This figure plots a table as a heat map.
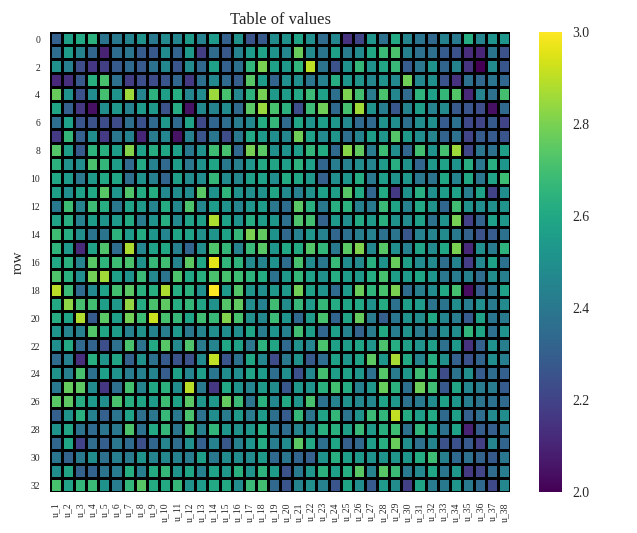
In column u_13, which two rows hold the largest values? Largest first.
11, 20
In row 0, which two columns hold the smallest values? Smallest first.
u_25, u_26
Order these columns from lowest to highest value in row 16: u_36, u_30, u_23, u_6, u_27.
u_23, u_36, u_30, u_27, u_6
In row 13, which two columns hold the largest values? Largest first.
u_14, u_34
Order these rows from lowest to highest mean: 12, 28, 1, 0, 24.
1, 0, 24, 28, 12
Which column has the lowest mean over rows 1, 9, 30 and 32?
u_36
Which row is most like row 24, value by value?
30
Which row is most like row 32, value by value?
14
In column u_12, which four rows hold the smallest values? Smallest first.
5, 3, 23, 15
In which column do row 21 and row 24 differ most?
u_21
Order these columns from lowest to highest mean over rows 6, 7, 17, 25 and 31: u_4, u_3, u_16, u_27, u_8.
u_8, u_3, u_4, u_27, u_16
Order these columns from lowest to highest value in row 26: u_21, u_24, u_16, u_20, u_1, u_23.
u_23, u_24, u_21, u_20, u_16, u_1
